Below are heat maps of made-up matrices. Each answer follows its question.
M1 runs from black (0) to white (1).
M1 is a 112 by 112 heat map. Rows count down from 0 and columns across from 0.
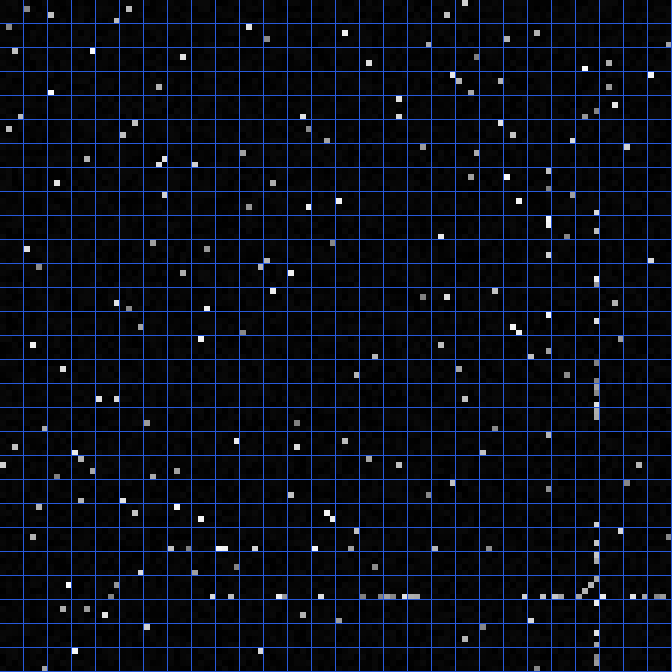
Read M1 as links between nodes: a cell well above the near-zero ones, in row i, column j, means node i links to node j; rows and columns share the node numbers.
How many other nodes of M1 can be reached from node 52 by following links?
9
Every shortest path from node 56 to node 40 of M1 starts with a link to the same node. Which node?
node 33
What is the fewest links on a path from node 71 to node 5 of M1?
4
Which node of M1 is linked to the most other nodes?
node 99
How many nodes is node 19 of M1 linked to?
4
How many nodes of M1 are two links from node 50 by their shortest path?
4
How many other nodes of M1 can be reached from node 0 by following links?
12
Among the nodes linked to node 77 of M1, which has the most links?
node 66
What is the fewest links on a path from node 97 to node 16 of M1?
3
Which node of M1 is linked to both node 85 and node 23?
node 54
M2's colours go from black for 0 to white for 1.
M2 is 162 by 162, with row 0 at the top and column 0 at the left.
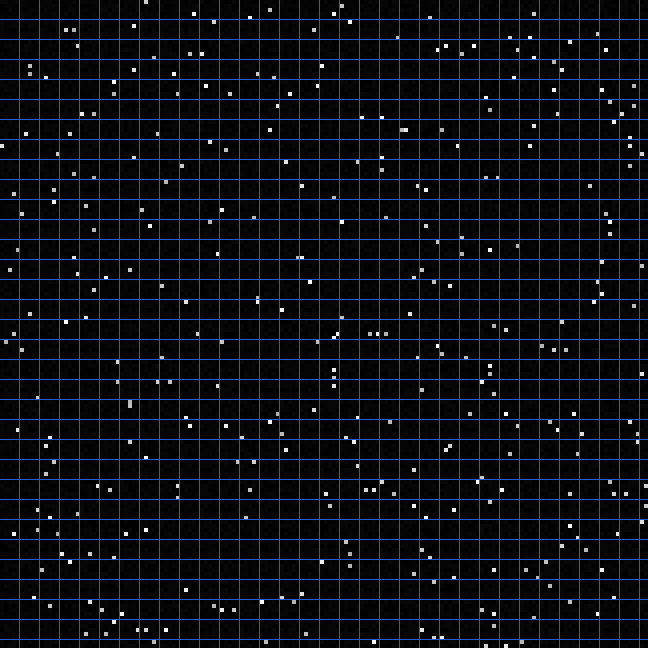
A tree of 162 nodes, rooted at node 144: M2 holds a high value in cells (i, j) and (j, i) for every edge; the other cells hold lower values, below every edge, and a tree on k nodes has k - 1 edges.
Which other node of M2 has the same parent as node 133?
48
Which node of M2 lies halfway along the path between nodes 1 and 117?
158
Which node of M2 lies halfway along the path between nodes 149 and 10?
123
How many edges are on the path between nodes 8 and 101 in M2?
7
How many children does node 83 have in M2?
5
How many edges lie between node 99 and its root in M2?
4
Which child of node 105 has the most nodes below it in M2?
67
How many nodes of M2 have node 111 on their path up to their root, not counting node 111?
5
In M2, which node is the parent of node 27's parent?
93
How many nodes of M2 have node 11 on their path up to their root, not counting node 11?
4
